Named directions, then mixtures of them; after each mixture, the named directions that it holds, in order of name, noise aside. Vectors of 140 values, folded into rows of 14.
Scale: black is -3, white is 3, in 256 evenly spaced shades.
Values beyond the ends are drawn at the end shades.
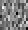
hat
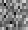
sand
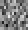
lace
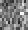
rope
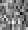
hat, rope, sand.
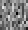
hat.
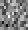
lace.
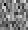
hat, lace, sand.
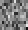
hat, lace, rope.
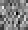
hat, lace, rope.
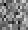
hat, rope, sand.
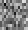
sand.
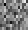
hat, sand.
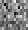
hat, lace, sand.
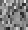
lace, rope, sand.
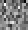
hat, sand.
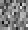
lace, rope.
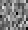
hat.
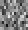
lace.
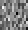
hat.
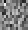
hat, lace, sand.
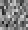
lace.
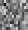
hat, lace, sand.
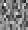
hat, sand.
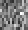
rope.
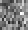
rope, sand.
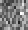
rope.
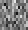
hat, lace, sand.
